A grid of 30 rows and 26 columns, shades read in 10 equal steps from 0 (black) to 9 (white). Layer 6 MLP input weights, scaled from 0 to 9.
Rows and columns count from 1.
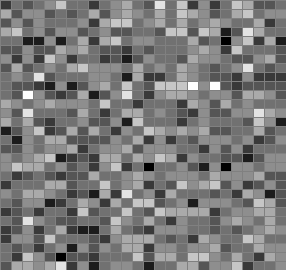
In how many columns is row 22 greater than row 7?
9
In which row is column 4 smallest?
5
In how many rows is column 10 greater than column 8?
14
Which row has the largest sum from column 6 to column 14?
8
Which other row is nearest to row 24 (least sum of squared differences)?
28
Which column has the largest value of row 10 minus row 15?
20
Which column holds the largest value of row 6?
22
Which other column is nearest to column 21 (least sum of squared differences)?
26
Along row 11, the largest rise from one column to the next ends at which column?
3
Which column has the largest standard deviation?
12
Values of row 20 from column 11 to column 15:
4 5 6 5 4
